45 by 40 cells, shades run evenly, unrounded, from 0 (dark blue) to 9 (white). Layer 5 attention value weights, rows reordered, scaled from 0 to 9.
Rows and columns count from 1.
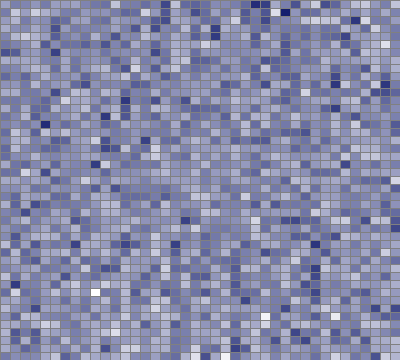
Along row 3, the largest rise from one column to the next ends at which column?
37
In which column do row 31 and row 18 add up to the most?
10
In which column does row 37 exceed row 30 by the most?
2
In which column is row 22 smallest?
5
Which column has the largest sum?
38
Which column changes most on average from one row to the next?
27
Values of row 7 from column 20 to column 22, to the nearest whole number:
3 5 5
